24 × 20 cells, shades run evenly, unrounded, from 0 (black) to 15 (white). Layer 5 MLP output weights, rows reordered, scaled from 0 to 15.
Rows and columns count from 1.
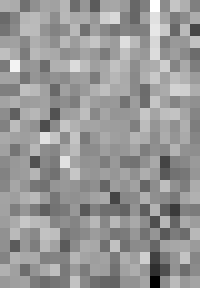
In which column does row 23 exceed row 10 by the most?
6
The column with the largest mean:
8
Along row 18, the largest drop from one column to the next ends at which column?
17
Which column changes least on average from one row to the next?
14
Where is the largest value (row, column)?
1, 16
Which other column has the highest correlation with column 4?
11
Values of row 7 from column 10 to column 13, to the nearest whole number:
7 10 11 10
